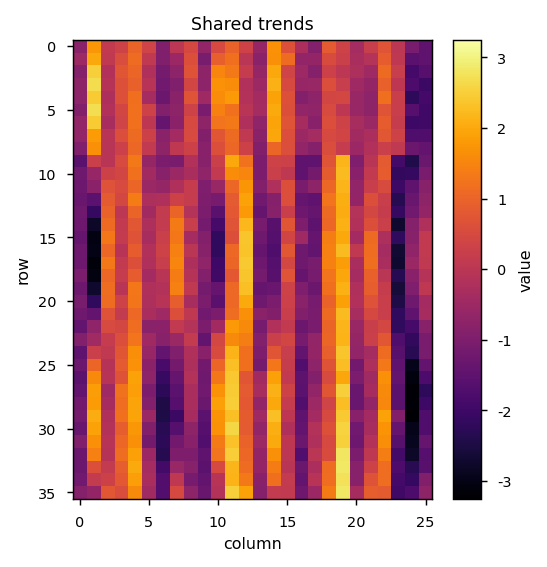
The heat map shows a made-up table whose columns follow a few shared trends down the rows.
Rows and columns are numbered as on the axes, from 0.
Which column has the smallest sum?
24
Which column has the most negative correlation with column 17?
6
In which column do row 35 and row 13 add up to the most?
19
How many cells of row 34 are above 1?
7
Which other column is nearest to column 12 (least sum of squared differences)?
18
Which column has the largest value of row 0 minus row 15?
1
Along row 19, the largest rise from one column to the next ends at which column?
2
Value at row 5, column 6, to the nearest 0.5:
-1
